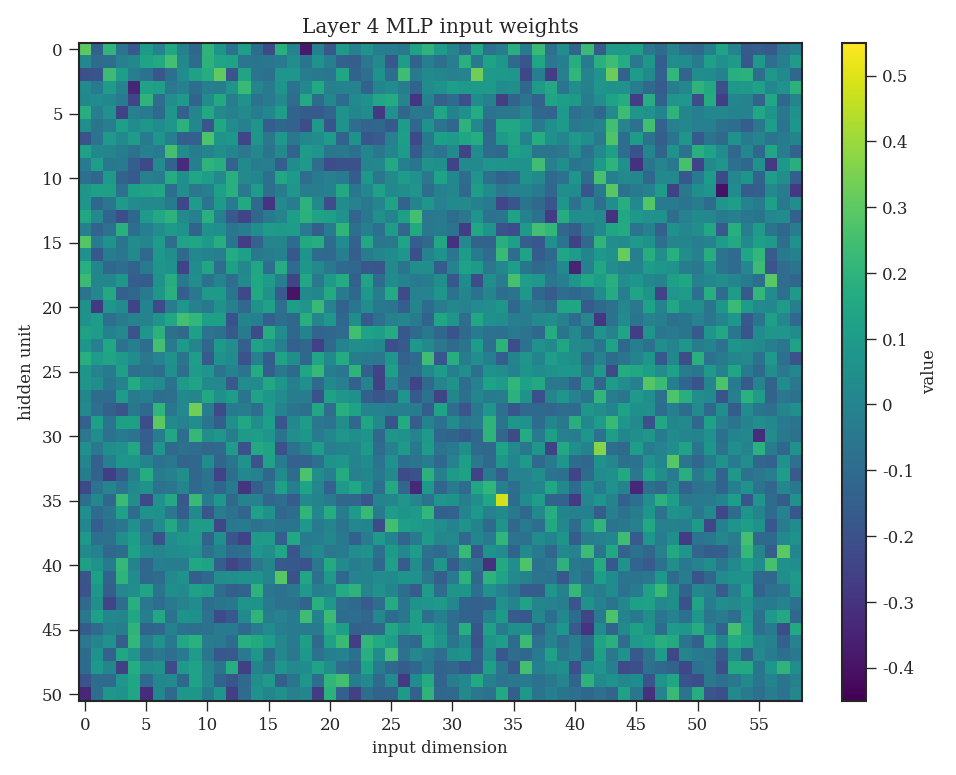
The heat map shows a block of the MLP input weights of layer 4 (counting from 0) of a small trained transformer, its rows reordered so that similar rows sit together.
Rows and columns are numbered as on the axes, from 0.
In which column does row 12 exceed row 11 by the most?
52
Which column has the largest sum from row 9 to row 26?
0
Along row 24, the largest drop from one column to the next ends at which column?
29
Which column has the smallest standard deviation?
39
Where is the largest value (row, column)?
35, 34
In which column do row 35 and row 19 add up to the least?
17
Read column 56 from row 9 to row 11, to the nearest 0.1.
-0.3 0.1 0
